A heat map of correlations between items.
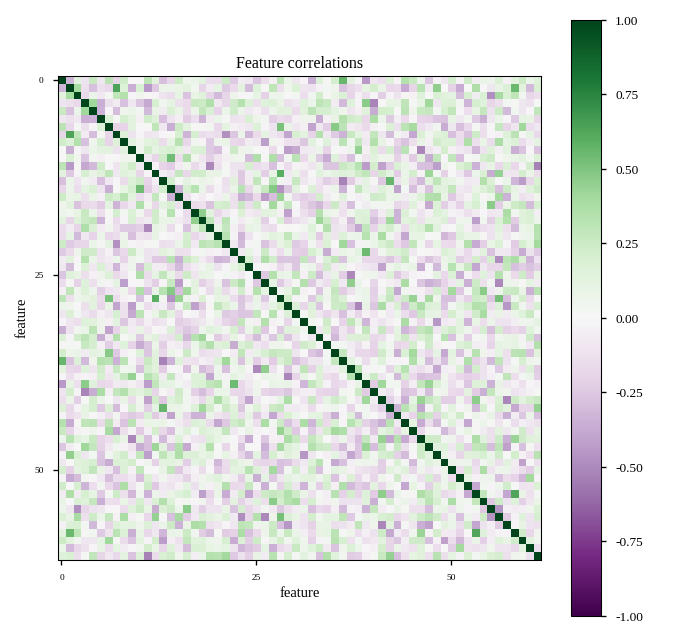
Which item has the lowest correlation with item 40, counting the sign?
3
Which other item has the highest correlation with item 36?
0
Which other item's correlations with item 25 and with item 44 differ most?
37
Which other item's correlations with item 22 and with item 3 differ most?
34
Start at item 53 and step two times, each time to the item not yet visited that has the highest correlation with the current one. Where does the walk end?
1
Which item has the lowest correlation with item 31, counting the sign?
48
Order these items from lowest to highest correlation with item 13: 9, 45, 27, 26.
45, 26, 9, 27
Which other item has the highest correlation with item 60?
51
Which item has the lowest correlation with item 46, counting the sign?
9
